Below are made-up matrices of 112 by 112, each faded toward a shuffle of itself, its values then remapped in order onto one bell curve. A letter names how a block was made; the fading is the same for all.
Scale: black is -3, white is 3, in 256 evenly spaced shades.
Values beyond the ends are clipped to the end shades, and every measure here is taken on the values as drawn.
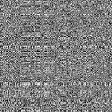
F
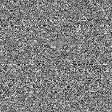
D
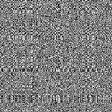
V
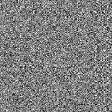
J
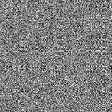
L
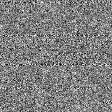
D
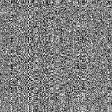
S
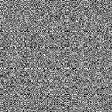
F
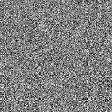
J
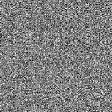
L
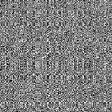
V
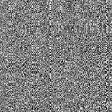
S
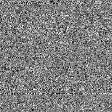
D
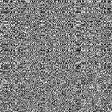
F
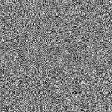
L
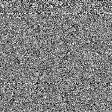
D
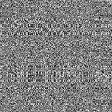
F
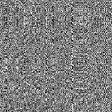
S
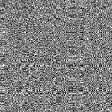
F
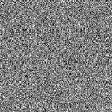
L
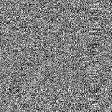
J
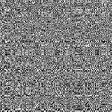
F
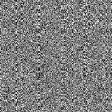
S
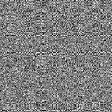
F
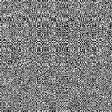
V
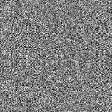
J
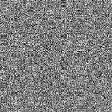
L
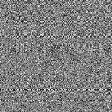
F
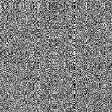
S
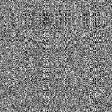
S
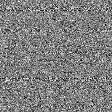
D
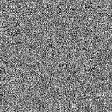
J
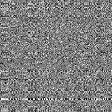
F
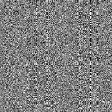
S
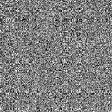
L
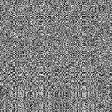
V
